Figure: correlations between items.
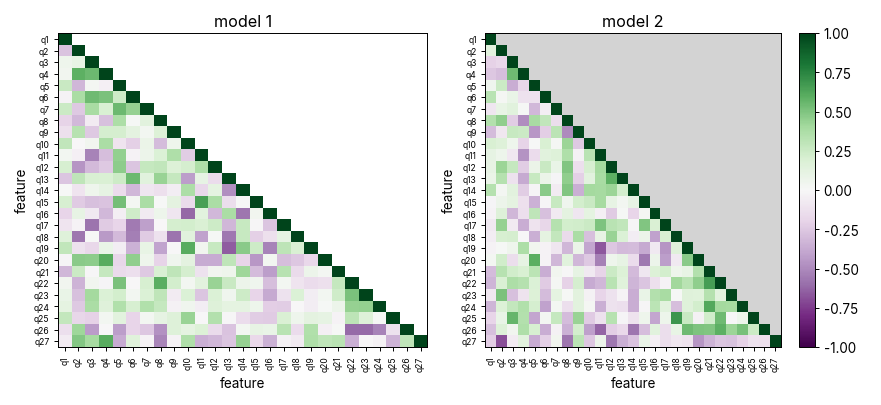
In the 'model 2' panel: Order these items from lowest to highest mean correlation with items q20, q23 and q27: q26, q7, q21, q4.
q7, q4, q21, q26
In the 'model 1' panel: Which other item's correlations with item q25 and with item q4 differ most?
q27
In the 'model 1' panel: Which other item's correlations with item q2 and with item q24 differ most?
q26
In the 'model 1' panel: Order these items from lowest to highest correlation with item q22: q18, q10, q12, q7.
q18, q10, q7, q12
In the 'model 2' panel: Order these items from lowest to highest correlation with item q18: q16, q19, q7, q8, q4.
q16, q8, q4, q19, q7
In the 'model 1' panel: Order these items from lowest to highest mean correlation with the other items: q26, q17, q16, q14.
q16, q26, q17, q14
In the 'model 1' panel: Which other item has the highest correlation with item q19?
q10
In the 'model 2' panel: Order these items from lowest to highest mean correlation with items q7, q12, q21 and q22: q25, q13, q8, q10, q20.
q10, q8, q20, q13, q25
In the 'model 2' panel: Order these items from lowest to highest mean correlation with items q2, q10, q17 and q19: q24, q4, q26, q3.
q4, q3, q26, q24
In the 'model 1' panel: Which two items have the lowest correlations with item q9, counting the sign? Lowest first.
q18, q3
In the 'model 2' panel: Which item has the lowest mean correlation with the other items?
q27
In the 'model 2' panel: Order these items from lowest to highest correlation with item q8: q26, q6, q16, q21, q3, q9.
q9, q26, q3, q21, q16, q6
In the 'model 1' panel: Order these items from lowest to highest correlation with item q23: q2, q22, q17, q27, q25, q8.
q2, q17, q27, q25, q8, q22
